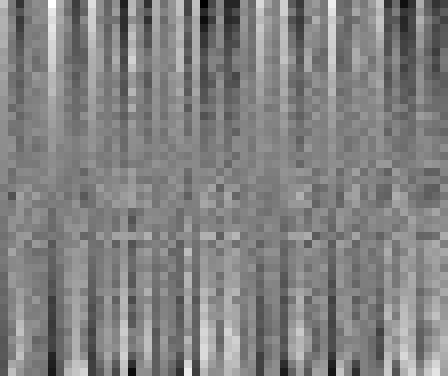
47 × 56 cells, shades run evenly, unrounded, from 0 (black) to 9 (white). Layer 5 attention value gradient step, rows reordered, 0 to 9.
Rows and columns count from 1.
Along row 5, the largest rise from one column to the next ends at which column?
17
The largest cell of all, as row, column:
1, 7
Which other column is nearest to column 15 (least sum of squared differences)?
13
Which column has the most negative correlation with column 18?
6
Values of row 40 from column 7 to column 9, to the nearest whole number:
2 4 5
